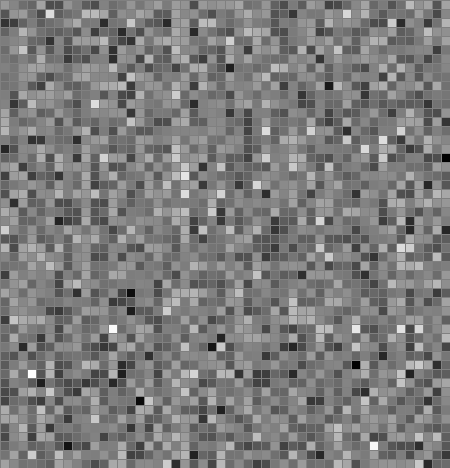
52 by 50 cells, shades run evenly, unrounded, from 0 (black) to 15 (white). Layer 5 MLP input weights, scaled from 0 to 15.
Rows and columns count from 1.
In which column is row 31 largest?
29
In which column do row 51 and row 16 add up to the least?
5
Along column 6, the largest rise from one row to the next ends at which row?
2
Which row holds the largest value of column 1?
26
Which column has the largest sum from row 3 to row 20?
20
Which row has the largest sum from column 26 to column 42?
36
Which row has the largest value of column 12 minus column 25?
46
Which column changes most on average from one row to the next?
15
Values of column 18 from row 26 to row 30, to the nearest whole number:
8 7 9 9 7
